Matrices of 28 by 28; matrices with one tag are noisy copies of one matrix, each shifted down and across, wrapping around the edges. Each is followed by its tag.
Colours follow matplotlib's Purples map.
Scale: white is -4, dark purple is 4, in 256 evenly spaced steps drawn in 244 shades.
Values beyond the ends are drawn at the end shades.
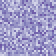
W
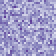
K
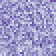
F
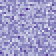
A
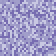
K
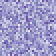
K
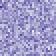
F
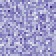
F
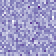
W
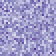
K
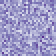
W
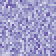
K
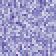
K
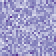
K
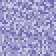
K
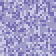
F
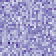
F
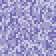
K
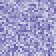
W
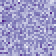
W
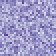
K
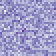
A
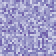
F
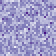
K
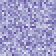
K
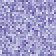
W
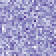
W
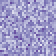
F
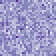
F
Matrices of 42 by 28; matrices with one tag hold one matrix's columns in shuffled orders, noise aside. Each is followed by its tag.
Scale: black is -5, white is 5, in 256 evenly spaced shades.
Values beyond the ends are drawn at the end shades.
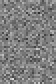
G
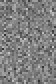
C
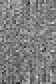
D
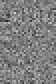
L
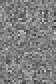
L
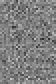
G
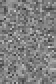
C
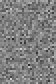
G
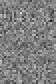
L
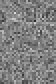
L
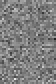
G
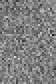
C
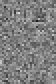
L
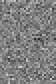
G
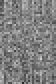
D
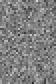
C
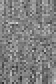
D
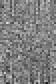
D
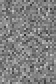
C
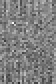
D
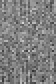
D
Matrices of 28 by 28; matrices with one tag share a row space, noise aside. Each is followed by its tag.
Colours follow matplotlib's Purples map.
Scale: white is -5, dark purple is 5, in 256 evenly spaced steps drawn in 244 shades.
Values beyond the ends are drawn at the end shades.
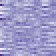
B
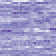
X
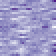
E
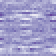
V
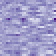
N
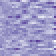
N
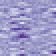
E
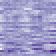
V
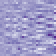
N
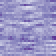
V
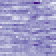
X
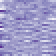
B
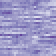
X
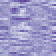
E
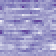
V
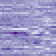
X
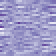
B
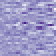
N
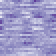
V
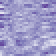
B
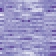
V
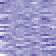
B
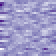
B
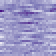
V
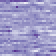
X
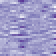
E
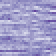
X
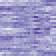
X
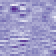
E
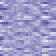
B
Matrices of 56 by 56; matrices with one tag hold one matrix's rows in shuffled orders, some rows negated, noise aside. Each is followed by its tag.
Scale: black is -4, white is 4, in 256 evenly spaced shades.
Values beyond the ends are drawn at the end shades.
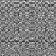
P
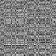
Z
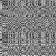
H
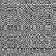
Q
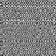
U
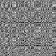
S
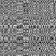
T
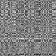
S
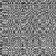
H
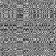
T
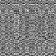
P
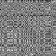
Q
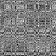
Z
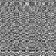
P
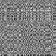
Q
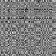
S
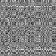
S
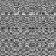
P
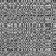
Q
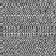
U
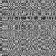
H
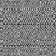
U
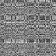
Z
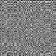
Q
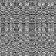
P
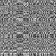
T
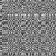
H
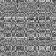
Z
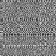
U
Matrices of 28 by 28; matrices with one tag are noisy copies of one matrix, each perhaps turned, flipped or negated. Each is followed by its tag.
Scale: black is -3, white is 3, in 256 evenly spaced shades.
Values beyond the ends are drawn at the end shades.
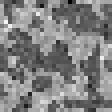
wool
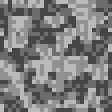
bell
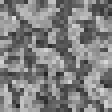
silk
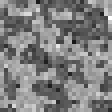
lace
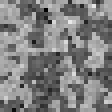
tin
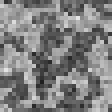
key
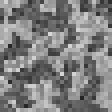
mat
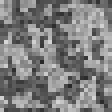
lace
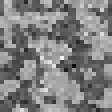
wool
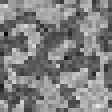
key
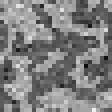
key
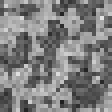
lace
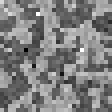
silk
